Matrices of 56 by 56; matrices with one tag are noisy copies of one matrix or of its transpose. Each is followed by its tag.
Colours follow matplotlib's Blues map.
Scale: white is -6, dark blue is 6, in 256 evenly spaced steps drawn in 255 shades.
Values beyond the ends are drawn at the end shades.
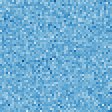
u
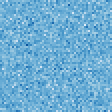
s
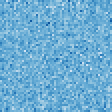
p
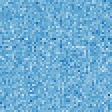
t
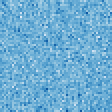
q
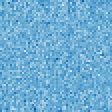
p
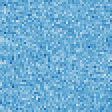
q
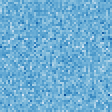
t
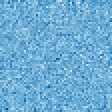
p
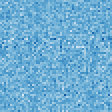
t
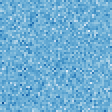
s
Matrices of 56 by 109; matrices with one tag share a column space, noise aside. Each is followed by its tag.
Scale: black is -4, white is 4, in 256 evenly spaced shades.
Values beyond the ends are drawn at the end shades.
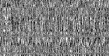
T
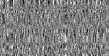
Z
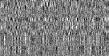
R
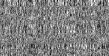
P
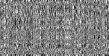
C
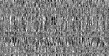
T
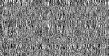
P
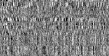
R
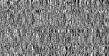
Z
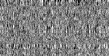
P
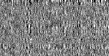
P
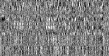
R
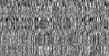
R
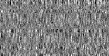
Z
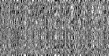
C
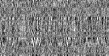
T
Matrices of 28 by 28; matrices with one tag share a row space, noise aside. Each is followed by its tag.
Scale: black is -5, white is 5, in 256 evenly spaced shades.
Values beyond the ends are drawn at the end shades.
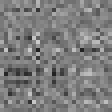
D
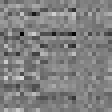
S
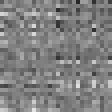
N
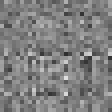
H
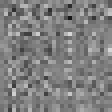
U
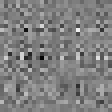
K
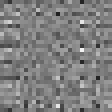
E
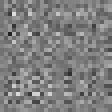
U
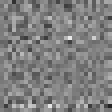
U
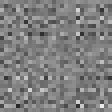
K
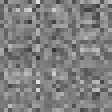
D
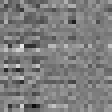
S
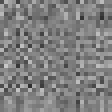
K
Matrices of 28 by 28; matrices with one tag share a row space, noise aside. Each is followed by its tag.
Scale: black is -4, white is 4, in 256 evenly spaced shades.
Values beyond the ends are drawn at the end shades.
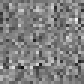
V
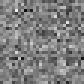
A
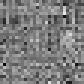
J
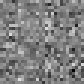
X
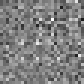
V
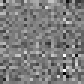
J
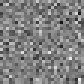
V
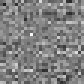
A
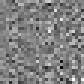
X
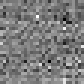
J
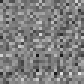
V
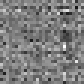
J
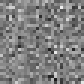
X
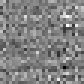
J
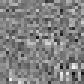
X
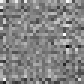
J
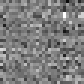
J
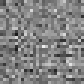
A
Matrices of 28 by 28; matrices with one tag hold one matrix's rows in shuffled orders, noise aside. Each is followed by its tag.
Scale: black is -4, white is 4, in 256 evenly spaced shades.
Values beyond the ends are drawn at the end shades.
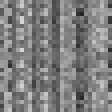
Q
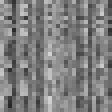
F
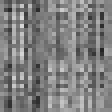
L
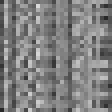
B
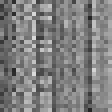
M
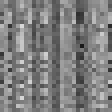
Q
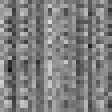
F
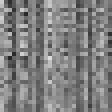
F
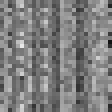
Q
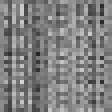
L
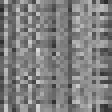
B
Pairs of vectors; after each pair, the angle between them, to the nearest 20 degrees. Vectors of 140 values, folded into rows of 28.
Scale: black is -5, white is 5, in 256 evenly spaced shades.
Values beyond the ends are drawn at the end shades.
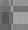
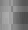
140 degrees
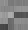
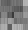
120 degrees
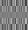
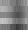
80 degrees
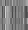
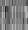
160 degrees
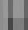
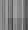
40 degrees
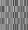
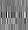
100 degrees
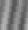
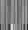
100 degrees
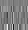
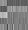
120 degrees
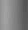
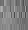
60 degrees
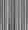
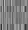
120 degrees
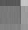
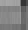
160 degrees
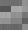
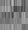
140 degrees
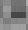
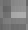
160 degrees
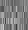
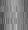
120 degrees
